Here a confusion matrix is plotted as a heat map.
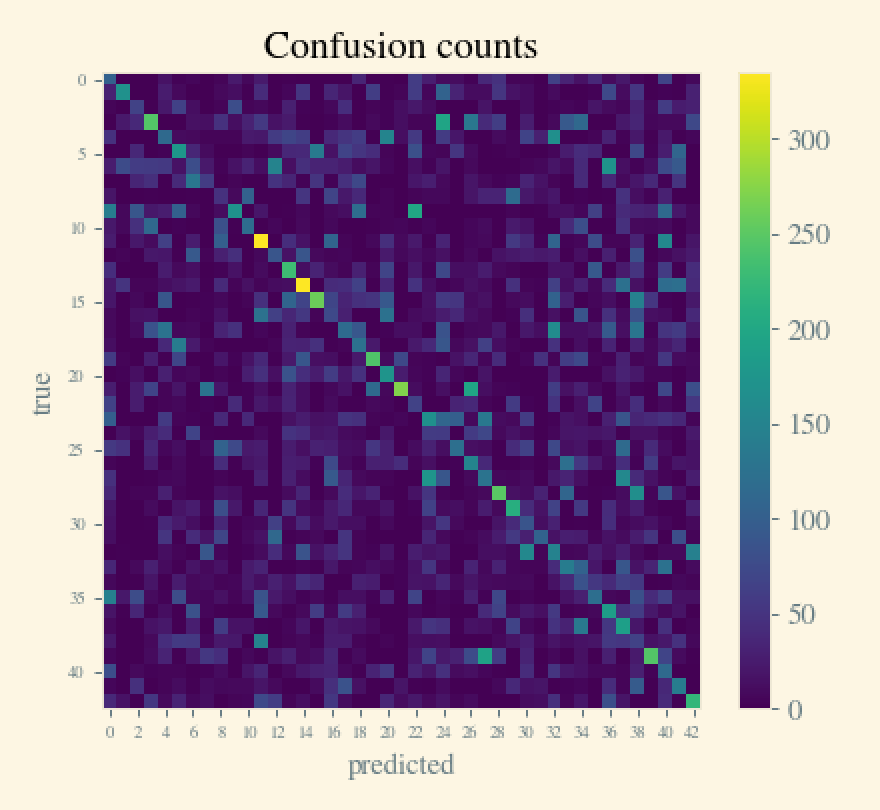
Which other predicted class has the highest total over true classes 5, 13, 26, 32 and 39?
27
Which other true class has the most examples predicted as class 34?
37
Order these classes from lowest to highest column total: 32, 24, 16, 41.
41, 16, 24, 32
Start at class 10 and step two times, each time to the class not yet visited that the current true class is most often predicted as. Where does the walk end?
24
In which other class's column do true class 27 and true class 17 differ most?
23
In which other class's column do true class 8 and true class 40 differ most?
29
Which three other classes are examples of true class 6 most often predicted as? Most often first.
36, 12, 41
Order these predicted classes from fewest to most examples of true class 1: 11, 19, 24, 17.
17, 11, 19, 24
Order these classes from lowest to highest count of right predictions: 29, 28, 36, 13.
36, 29, 13, 28
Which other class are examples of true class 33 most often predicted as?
40
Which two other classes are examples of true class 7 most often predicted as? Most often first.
6, 18
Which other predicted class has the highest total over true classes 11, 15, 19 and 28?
38
